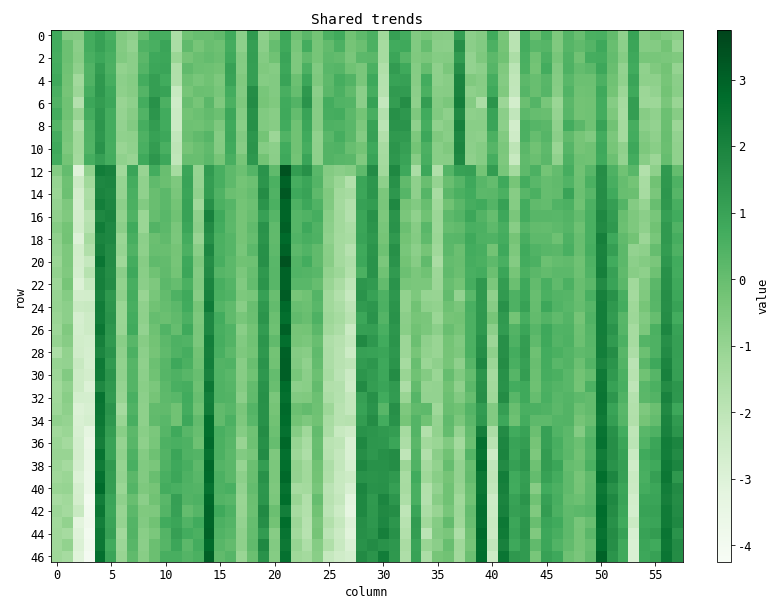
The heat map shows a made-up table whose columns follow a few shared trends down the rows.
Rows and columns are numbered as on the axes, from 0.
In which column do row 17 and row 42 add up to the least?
3
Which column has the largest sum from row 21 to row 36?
21
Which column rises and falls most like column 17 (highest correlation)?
22
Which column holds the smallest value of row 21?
2
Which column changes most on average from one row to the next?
34
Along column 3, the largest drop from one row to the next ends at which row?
12
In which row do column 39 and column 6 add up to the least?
6
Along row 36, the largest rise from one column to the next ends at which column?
4
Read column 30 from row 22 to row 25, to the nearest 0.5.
0 0.5 0.5 0.5
